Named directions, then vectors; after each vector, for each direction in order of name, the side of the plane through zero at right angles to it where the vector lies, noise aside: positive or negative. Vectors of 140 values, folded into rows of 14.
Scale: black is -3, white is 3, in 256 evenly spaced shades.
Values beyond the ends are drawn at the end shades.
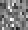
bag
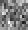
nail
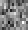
negative, negative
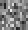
positive, positive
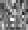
positive, negative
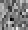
negative, positive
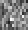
positive, negative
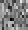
negative, positive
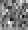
negative, positive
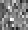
positive, negative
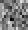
negative, positive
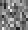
positive, positive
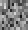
negative, negative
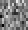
positive, positive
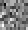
positive, positive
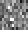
positive, negative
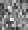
positive, negative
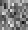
positive, positive
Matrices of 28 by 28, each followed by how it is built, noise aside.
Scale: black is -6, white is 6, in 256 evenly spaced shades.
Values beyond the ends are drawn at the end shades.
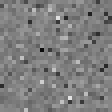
sparse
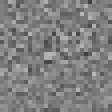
low rank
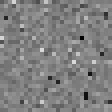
sparse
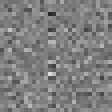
low rank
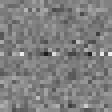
uneven rows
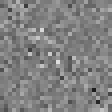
block diagonal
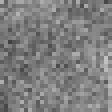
smooth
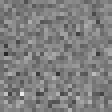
uneven rows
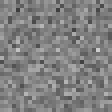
repeating columns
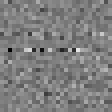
uneven rows
